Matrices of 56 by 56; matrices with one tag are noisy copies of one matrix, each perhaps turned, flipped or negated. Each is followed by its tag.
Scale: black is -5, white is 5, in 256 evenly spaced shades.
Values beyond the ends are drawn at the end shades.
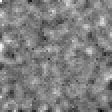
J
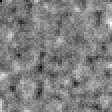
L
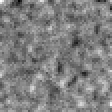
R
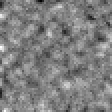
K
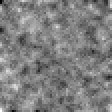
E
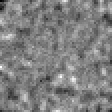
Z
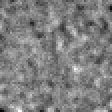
R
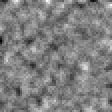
K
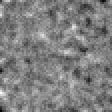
R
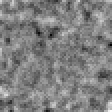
Z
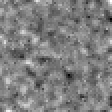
R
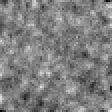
E
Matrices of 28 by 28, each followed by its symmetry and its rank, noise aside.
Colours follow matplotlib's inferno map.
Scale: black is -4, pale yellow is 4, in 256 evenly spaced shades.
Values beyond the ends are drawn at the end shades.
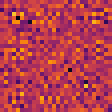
symmetric, rank seven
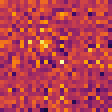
symmetric, rank five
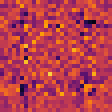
symmetric, rank six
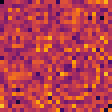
symmetric, rank seven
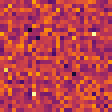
symmetric, rank seven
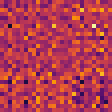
no symmetry, rank five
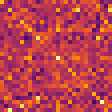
symmetric, rank six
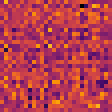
no symmetry, rank six
